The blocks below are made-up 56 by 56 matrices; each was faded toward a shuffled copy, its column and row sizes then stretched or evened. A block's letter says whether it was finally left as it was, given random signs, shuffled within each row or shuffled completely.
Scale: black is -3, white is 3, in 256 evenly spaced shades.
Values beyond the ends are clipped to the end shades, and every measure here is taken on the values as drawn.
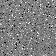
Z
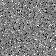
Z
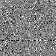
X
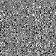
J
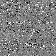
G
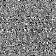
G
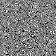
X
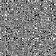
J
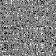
J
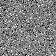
Z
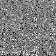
X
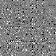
J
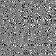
J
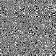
J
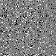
J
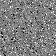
Z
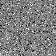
G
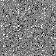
X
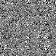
X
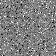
Z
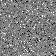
Z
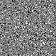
G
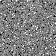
Z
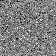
Z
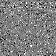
G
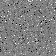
Z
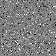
G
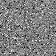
G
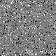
G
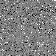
G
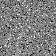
Z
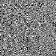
J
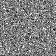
Z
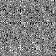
J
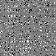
J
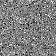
G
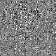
J
